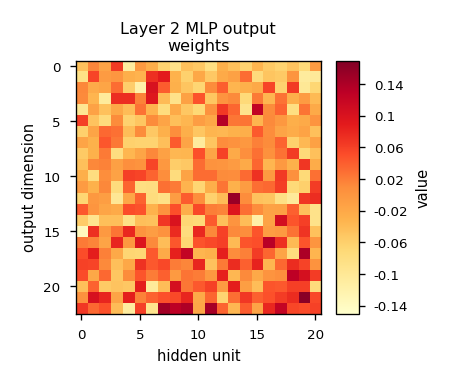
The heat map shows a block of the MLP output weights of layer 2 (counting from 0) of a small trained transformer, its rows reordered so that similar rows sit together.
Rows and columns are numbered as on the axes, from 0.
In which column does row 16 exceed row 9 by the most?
16
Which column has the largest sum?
12
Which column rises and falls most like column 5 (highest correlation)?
10
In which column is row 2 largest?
6
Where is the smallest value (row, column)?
15, 0
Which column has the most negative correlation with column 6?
8
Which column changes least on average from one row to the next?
2
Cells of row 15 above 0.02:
9
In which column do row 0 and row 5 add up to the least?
4
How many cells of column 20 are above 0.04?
5
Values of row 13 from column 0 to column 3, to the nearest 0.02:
0.04 0 -0.02 -0.02
